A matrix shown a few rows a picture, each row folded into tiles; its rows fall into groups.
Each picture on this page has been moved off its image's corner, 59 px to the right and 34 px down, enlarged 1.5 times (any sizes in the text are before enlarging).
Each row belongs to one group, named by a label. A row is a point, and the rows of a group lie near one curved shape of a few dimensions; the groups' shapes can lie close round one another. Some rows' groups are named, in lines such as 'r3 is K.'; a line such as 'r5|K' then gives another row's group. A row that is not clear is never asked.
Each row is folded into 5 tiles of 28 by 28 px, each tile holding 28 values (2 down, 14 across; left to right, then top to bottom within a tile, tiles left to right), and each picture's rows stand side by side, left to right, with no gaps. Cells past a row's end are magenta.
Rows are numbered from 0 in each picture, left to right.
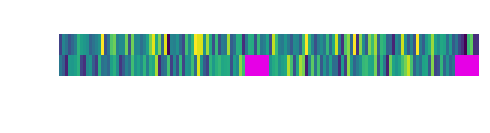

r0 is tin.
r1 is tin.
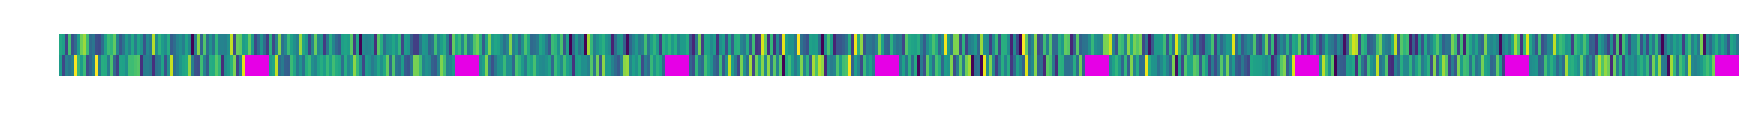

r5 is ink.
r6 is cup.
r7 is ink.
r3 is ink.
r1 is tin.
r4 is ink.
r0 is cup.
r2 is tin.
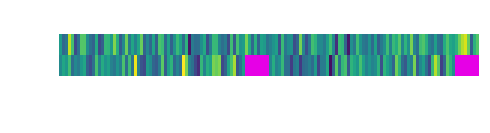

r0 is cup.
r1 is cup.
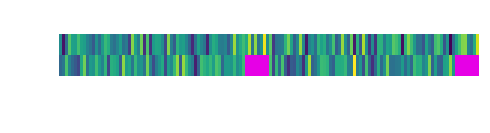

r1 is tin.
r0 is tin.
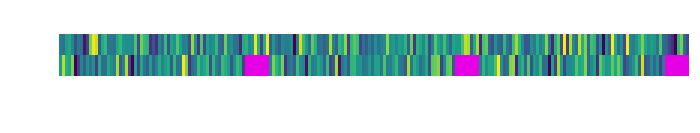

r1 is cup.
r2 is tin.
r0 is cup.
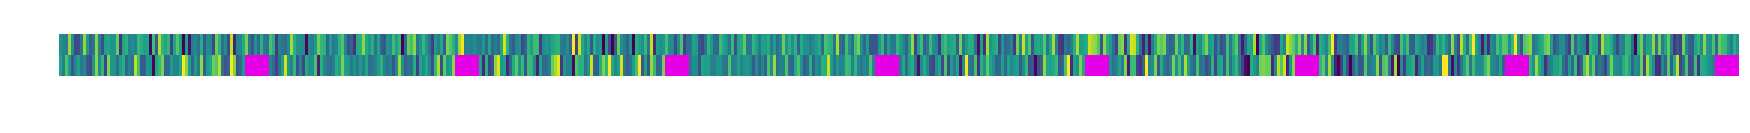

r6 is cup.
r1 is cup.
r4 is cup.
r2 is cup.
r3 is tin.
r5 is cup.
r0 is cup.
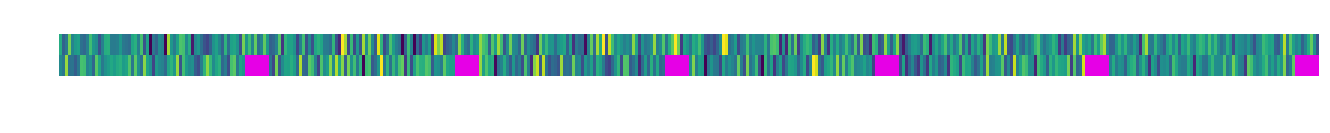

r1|ink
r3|cup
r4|tin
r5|tin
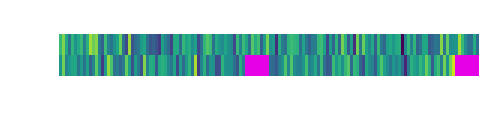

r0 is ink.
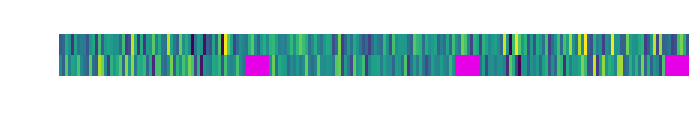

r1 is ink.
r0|ink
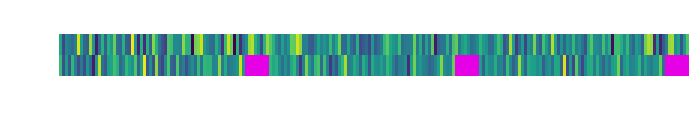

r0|tin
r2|tin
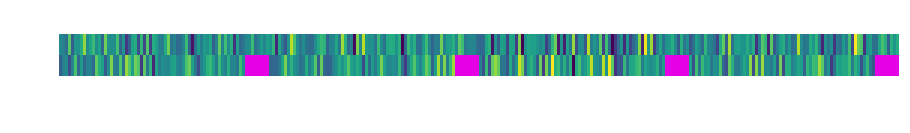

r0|ink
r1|cup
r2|ink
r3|ink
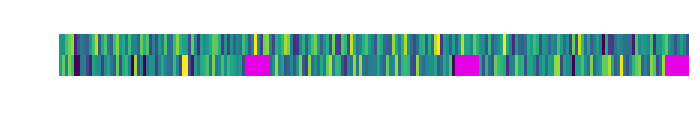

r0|cup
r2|cup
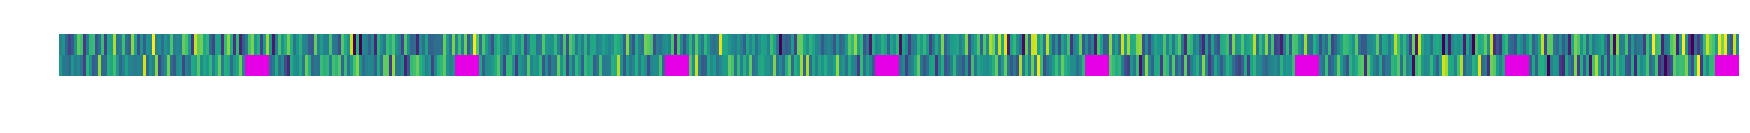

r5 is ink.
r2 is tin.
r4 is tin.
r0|tin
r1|tin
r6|cup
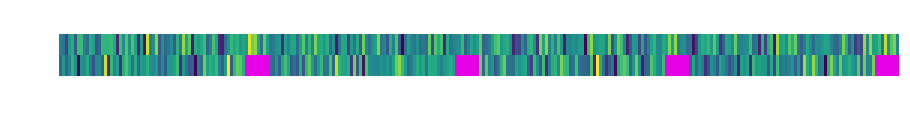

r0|cup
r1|ink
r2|ink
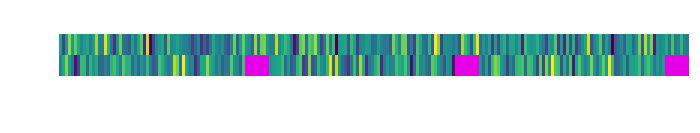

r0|tin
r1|ink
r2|ink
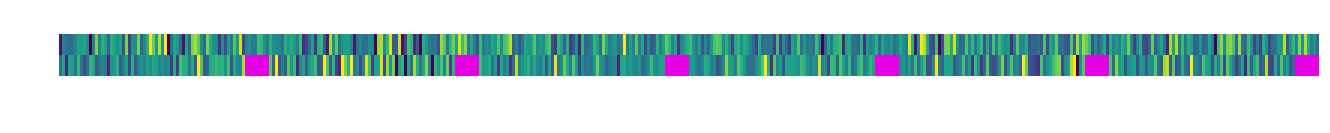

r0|tin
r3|ink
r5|ink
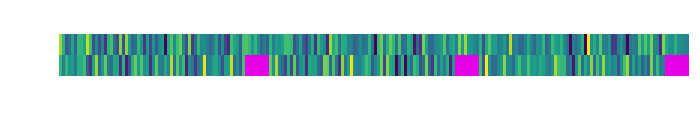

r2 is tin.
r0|ink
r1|ink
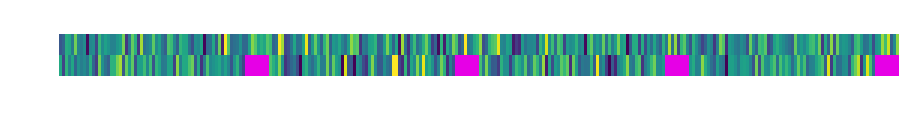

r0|ink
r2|ink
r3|cup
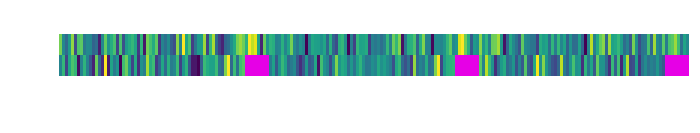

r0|cup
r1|cup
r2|ink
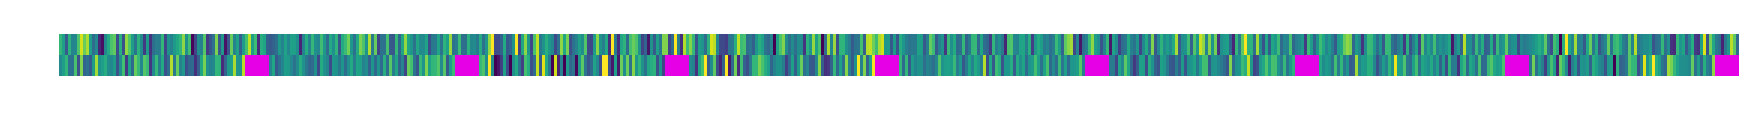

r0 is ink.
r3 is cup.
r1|tin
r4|tin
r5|tin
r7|tin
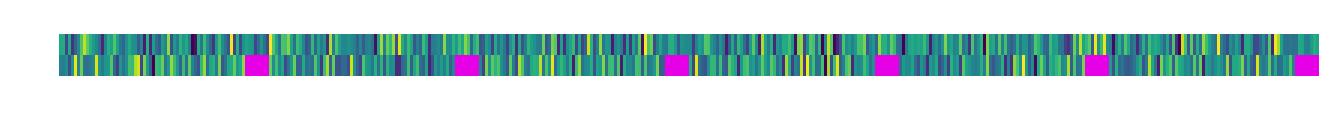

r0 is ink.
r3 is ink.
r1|ink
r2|ink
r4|tin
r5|ink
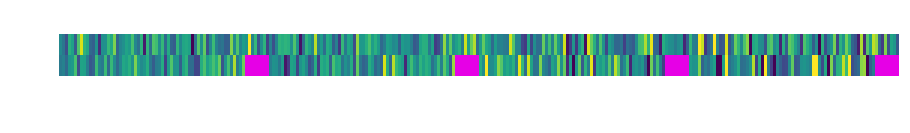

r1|tin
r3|cup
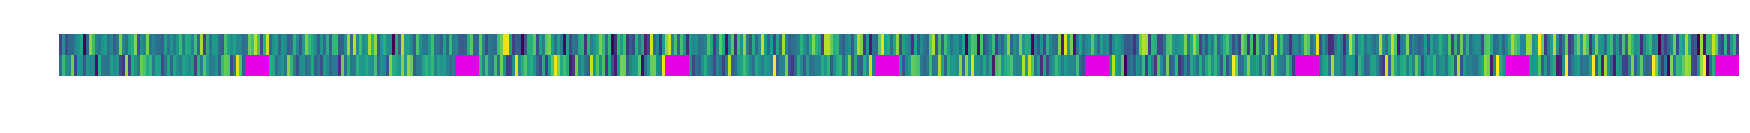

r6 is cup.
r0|cup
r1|tin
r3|tin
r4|ink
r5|cup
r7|cup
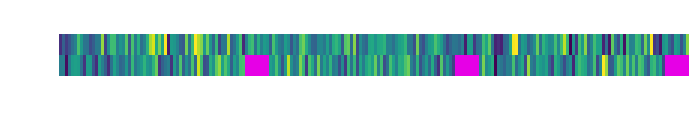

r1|tin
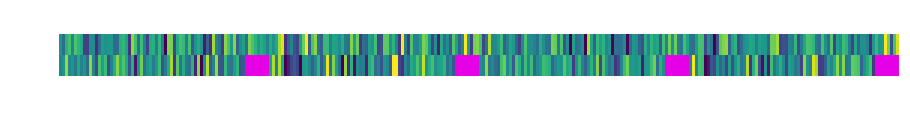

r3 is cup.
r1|cup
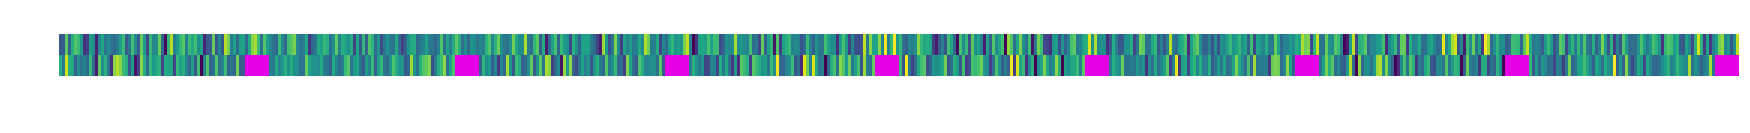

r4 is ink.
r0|ink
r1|cup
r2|ink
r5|cup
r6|ink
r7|tin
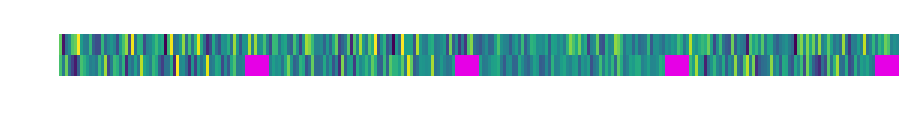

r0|ink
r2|tin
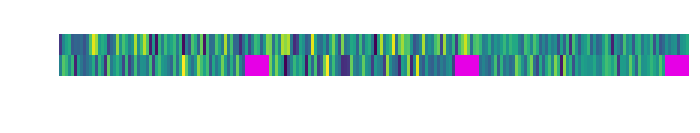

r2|ink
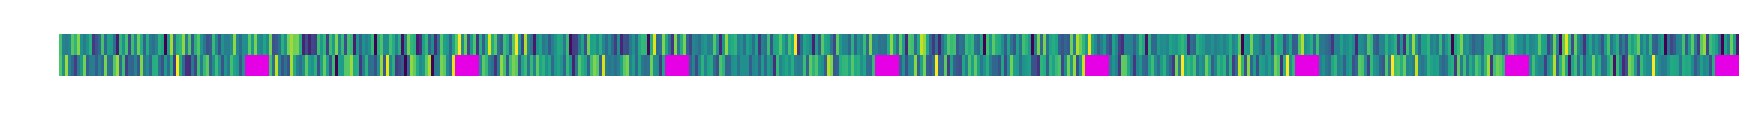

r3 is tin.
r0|ink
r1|ink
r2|tin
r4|cup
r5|cup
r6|cup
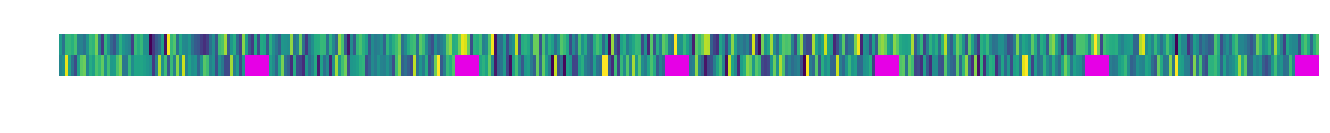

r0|tin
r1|cup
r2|cup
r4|cup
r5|ink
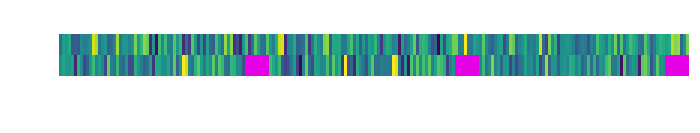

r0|cup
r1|cup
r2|cup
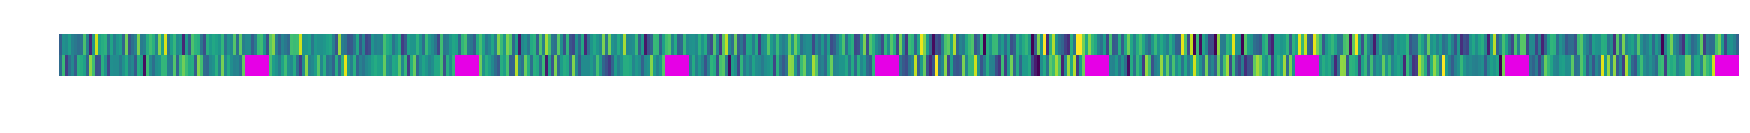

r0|tin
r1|ink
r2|ink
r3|tin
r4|cup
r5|tin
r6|tin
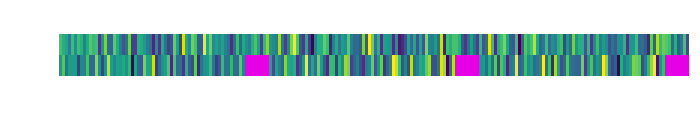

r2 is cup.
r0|ink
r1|cup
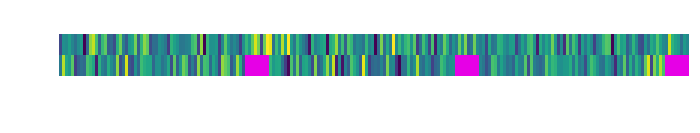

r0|cup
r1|ink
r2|cup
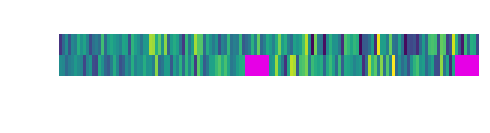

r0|tin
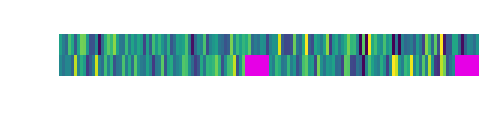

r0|cup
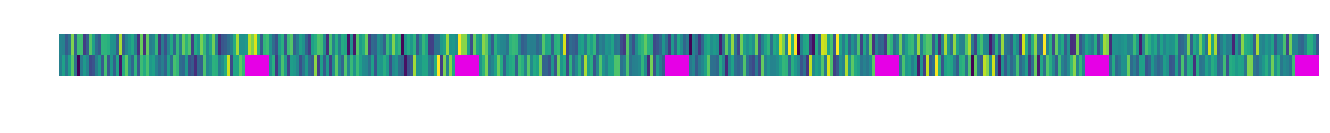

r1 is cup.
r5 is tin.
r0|cup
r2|tin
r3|tin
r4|ink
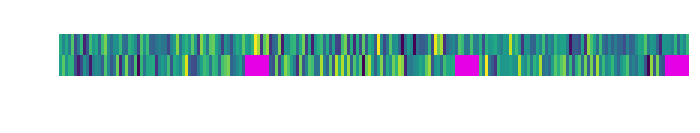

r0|cup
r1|ink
